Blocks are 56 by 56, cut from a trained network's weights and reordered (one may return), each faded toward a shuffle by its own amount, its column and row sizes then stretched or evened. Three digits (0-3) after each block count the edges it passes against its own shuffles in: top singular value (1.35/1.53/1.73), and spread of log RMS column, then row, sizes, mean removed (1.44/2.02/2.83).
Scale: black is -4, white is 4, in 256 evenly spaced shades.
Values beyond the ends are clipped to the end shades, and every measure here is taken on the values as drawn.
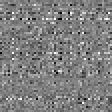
3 1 3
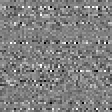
3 0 3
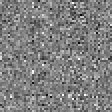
1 2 1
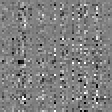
0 3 2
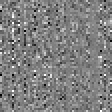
1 3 1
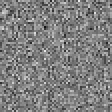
3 1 0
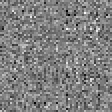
1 2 0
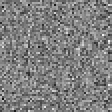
3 1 0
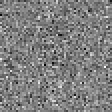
0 1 1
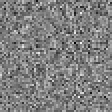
2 1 1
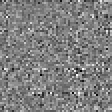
1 1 2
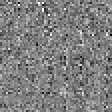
1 2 2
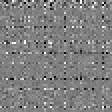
3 2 3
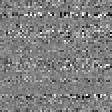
3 1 3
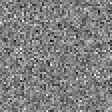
1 1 0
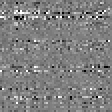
2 1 3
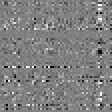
3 2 3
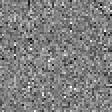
0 2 0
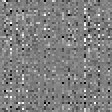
2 3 2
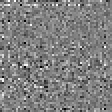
1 2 2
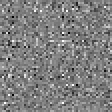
0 2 2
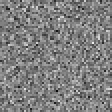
1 0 0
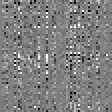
2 3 2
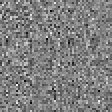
3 2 0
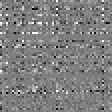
2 2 3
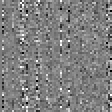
0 3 0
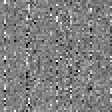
0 3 0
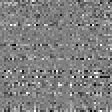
2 1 3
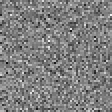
2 1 1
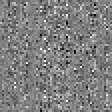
1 3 0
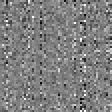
0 3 0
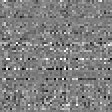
2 1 3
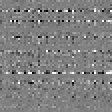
3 1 3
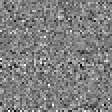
0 0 2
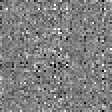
0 2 2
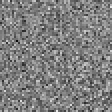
2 0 0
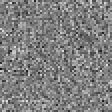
1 0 1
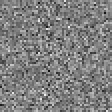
1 1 0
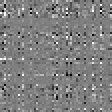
2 3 3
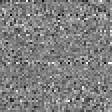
0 0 2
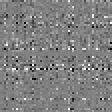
2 2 3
